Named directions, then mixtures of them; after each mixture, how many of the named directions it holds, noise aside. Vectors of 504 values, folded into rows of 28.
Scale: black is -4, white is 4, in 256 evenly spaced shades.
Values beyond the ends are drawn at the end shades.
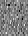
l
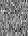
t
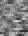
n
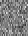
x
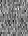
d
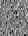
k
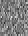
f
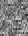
four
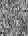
three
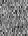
three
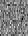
four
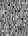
four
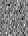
two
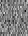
two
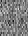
one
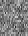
four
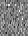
one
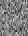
two
